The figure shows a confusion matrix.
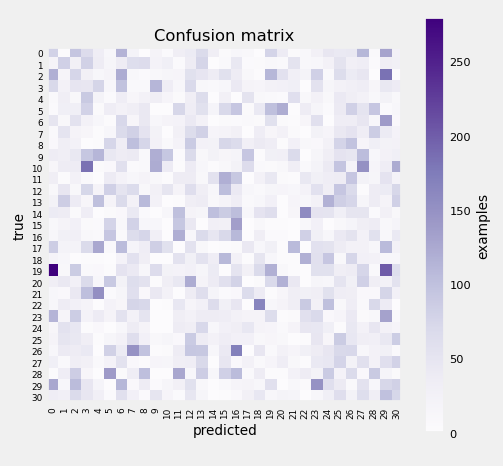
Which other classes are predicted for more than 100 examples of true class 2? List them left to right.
0, 6, 19, 29
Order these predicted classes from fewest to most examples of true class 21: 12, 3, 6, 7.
6, 12, 7, 3
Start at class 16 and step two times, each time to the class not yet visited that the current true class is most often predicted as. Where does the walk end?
15
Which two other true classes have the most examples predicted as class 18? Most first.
22, 19
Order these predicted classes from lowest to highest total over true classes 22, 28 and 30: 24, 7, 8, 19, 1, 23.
19, 23, 1, 7, 8, 24
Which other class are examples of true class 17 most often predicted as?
4
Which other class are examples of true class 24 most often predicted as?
13
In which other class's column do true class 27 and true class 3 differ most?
9
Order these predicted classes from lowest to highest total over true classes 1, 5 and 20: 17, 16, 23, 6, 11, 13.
17, 23, 6, 11, 13, 16
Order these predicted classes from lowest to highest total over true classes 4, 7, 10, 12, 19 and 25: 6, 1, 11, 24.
11, 24, 1, 6
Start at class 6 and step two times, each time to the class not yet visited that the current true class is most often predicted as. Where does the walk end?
23
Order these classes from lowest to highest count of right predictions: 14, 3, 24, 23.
24, 3, 23, 14
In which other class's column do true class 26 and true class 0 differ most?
16
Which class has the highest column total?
29
